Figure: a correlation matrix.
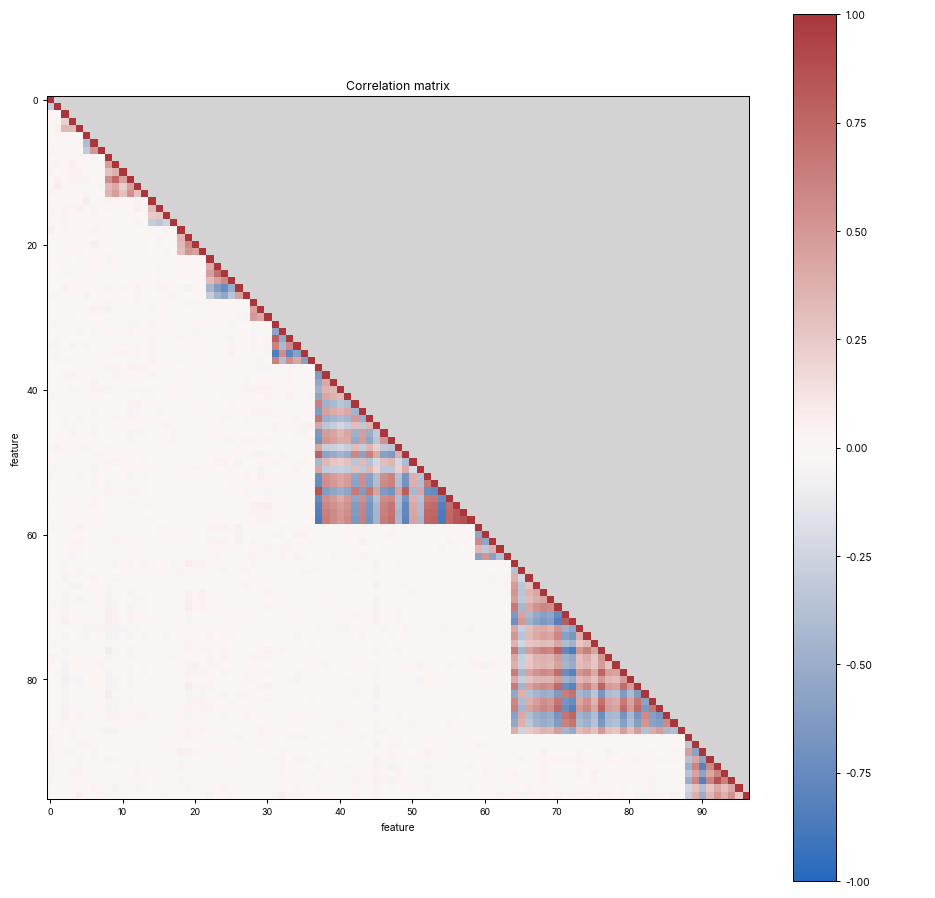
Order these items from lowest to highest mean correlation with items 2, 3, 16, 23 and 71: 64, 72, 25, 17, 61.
64, 17, 61, 25, 72
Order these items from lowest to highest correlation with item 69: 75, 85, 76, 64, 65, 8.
85, 65, 8, 75, 64, 76
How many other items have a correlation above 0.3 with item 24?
3
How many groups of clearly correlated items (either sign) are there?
13
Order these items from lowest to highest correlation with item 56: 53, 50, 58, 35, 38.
35, 50, 38, 53, 58
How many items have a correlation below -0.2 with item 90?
7
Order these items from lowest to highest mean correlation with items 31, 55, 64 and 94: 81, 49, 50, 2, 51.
49, 51, 2, 50, 81
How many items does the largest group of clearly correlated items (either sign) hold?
24
